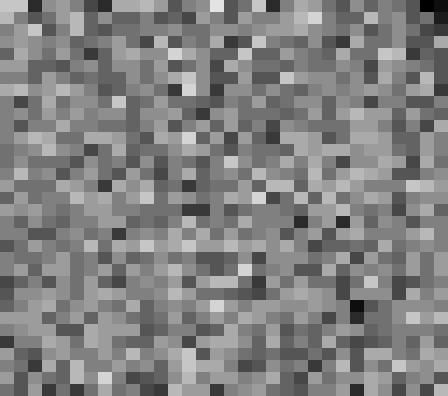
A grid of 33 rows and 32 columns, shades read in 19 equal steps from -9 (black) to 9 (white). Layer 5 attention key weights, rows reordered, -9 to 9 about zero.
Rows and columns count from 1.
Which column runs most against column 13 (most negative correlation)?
1
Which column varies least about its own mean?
28
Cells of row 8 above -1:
22
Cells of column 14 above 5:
2
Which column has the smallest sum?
29
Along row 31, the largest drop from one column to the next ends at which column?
26
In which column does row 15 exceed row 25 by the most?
19
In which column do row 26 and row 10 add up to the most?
16
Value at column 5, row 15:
-3
